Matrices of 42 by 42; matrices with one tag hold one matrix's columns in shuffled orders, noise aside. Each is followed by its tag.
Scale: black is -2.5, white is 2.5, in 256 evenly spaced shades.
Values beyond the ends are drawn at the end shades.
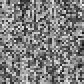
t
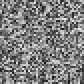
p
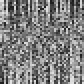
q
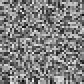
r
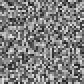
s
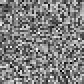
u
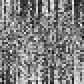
q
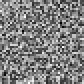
r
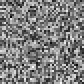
s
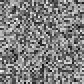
p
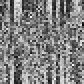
q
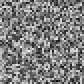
s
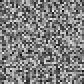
p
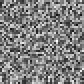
r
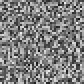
s
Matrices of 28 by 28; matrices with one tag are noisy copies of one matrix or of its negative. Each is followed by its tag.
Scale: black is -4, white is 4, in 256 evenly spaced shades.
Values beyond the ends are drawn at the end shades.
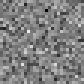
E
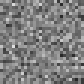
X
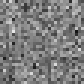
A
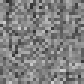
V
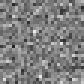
X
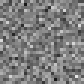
E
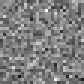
E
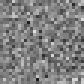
X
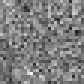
A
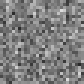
V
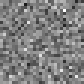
E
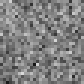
A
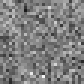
A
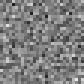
X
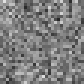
A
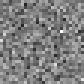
E
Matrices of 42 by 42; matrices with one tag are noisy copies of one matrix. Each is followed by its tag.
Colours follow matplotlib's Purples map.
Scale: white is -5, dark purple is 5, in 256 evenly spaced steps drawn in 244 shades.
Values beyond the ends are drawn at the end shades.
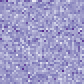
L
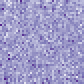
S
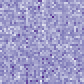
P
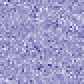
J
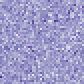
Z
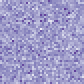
Z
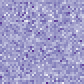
Z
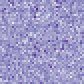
J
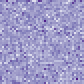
L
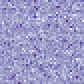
J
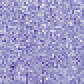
P
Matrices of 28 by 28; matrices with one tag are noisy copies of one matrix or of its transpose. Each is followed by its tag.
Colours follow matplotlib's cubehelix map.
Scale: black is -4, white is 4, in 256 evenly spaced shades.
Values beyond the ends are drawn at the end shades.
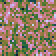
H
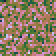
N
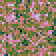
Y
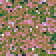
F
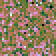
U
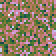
U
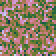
H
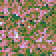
Y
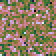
N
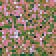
Y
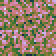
Y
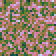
H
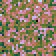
N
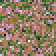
N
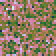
H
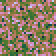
H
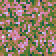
Y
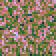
Y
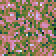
Y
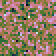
H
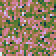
H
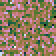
H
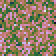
F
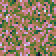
F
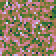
H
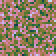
U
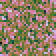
U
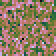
H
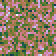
H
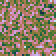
U
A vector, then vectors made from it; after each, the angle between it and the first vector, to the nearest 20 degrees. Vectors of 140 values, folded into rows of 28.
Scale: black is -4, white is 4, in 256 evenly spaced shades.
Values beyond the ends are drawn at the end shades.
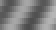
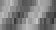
160 degrees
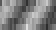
160 degrees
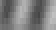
40 degrees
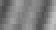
60 degrees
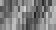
40 degrees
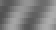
20 degrees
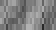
140 degrees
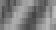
20 degrees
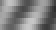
160 degrees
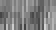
60 degrees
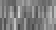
60 degrees
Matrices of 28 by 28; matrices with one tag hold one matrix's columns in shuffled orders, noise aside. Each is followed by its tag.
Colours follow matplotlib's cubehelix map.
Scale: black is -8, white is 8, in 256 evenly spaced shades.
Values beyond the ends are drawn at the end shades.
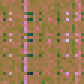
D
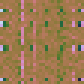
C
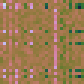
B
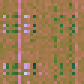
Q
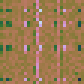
C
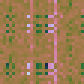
Q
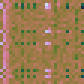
B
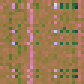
B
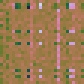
B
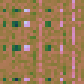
C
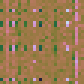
C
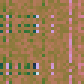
Q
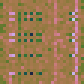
D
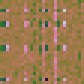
C
